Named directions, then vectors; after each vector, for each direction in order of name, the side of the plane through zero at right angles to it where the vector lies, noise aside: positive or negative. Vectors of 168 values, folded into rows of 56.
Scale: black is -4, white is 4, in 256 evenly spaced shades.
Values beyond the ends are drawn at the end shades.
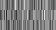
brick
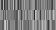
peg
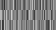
negative, positive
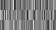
negative, positive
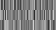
negative, positive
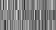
negative, negative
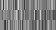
negative, negative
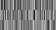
negative, positive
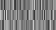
negative, positive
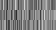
positive, positive
